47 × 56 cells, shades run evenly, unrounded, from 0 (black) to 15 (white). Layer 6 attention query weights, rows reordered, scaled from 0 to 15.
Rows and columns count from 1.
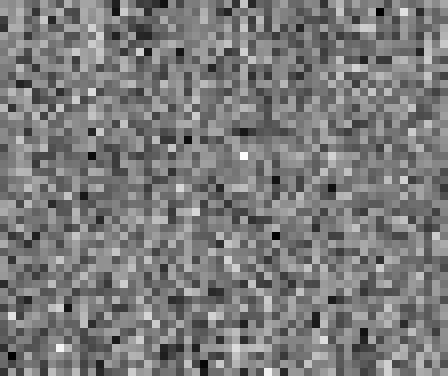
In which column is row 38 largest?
34
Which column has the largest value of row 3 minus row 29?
6
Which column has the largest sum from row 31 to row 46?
30
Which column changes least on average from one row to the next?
11
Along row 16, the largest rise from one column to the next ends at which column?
16
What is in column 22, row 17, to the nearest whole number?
5
